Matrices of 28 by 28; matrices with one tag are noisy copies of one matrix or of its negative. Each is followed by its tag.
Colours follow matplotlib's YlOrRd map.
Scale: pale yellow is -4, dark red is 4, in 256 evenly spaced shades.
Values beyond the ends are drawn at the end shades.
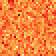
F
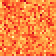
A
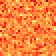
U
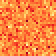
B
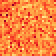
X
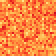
F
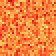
F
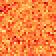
X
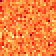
B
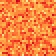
U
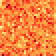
A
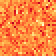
B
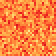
F
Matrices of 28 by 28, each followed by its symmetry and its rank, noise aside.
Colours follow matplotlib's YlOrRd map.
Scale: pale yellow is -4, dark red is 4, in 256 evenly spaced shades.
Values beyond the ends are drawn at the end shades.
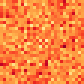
symmetric, rank eight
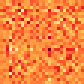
no symmetry, rank six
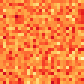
no symmetry, rank six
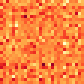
antisymmetric, rank six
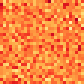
antisymmetric, rank eight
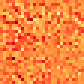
antisymmetric, rank six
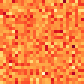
no symmetry, rank six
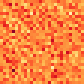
antisymmetric, rank eight
